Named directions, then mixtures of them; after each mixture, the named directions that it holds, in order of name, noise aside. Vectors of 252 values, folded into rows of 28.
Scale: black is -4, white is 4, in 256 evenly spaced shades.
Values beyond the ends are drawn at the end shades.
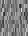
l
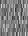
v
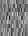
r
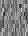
l.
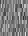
l, v.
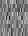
r.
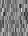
l.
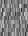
l.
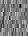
l, r.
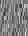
l, v.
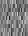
r.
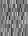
r.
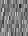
l, r.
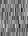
l, v.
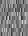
r, v.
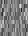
l.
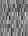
r.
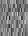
r.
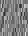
l, v.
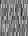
v.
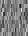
l.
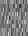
l, r.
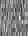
r, v.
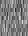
r, v.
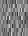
r.
